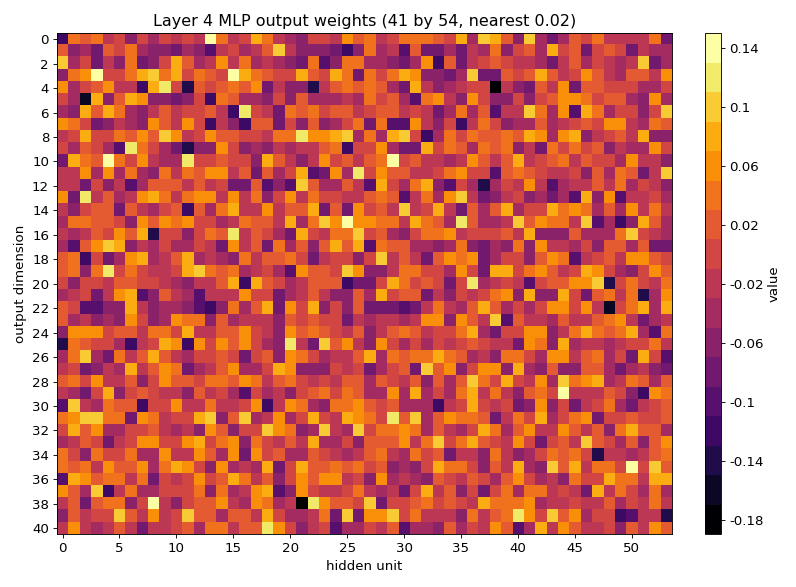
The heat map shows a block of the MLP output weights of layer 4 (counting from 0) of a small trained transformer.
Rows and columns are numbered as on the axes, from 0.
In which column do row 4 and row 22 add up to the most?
44
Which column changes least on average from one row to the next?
9
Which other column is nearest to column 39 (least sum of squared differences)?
14
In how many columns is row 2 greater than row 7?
23
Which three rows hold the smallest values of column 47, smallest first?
34, 15, 31
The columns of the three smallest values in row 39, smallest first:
53, 49, 50
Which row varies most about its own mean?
22
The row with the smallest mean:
1
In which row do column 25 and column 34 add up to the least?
20
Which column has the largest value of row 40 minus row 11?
38
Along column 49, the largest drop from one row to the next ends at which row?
13
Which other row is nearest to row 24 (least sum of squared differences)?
28
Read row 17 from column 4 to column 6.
0.1 0.08 -0.06
